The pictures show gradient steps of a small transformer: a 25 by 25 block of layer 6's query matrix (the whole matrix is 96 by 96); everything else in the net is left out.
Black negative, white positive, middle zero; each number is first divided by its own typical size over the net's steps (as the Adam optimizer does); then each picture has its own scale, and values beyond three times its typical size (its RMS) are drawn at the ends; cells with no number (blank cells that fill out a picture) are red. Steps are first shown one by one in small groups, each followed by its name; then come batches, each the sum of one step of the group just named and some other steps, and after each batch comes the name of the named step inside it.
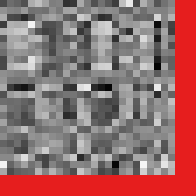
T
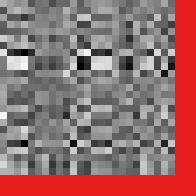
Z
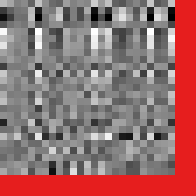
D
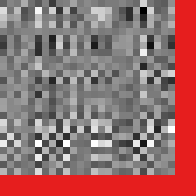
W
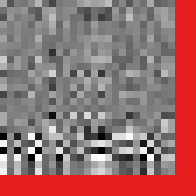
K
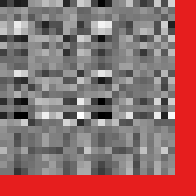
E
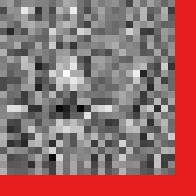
Z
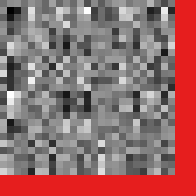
D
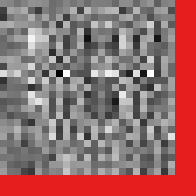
T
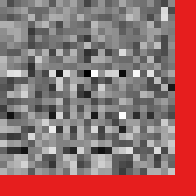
K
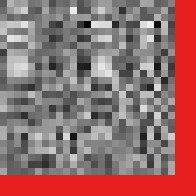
T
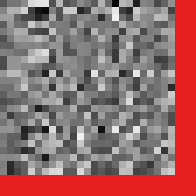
T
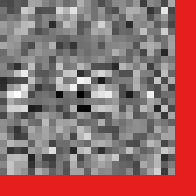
E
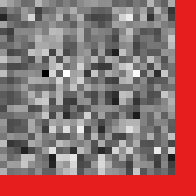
D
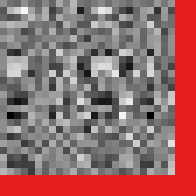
Z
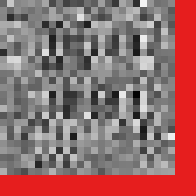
T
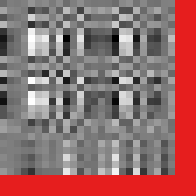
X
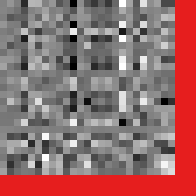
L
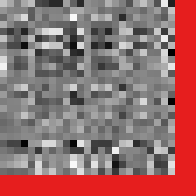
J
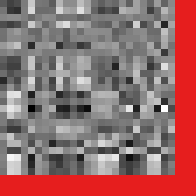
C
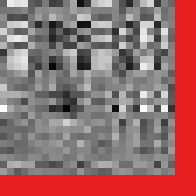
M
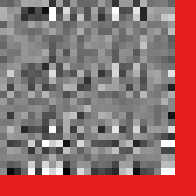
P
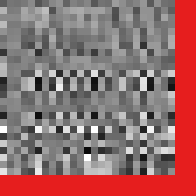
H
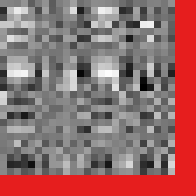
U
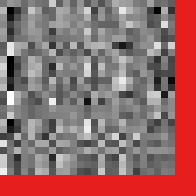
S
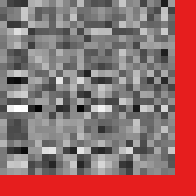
C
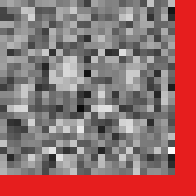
H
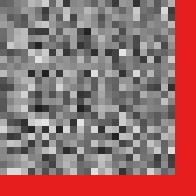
H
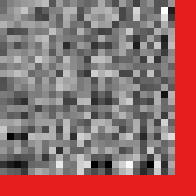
U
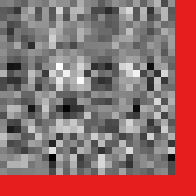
C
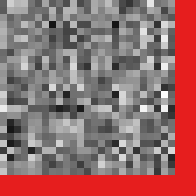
M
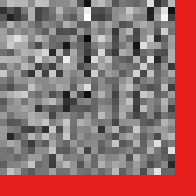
M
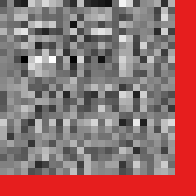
L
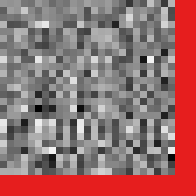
H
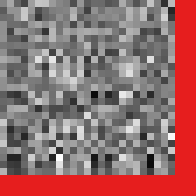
L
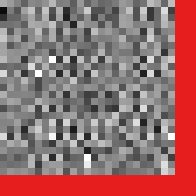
L
